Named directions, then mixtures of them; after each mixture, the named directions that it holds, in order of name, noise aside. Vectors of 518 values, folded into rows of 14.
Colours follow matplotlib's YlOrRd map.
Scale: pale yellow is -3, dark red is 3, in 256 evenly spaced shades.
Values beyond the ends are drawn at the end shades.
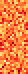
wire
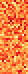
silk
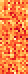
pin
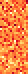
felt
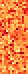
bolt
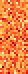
pin, wire.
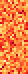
wire.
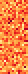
bolt, silk, wire.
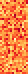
felt, pin, silk.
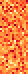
felt.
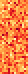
bolt, pin.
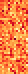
pin.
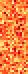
pin, silk, wire.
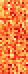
pin.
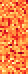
bolt, felt.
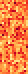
bolt, pin, wire.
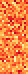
silk.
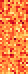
pin.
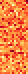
bolt, felt, silk.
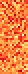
silk.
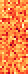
bolt, pin, wire.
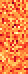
felt, silk, wire.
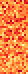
felt, silk.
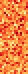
silk, wire.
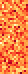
bolt, felt, wire.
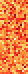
pin, silk.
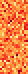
silk, wire.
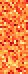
felt, wire.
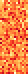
pin, wire.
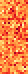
bolt, pin, silk.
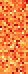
felt.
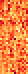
pin.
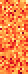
felt, wire.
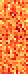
pin.
